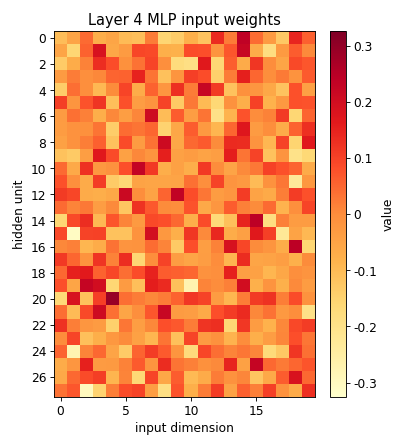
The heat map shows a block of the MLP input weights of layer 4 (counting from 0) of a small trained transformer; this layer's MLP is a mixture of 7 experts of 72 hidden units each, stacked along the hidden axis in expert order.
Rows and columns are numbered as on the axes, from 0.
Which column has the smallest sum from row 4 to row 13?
4
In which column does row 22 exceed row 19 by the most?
10
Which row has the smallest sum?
11
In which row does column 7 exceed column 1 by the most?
15
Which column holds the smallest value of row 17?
6
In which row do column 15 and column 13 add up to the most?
25
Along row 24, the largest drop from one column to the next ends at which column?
1
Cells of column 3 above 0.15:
4
